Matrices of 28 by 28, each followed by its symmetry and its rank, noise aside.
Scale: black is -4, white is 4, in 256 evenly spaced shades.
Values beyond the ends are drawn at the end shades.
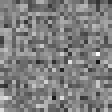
antisymmetric, rank six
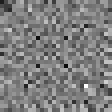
symmetric, rank six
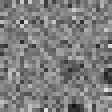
symmetric, rank five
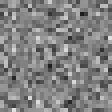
no symmetry, rank five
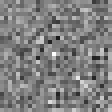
symmetric, rank seven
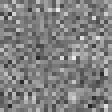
no symmetry, rank seven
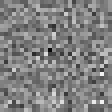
no symmetry, rank five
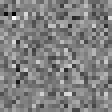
no symmetry, rank five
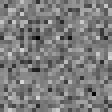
symmetric, rank six
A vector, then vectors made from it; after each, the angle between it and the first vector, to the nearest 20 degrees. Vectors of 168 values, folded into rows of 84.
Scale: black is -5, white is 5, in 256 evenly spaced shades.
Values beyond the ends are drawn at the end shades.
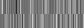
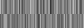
60 degrees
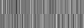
20 degrees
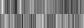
60 degrees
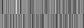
160 degrees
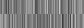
80 degrees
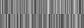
80 degrees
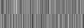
140 degrees
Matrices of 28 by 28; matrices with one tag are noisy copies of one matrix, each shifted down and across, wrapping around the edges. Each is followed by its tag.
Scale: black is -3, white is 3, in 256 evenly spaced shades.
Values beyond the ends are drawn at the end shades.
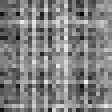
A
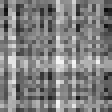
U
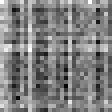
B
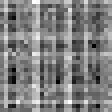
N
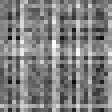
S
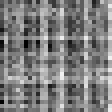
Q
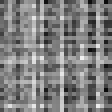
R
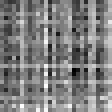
Q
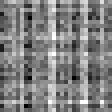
N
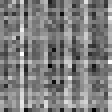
Q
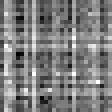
B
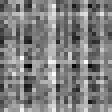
N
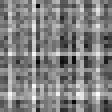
Q
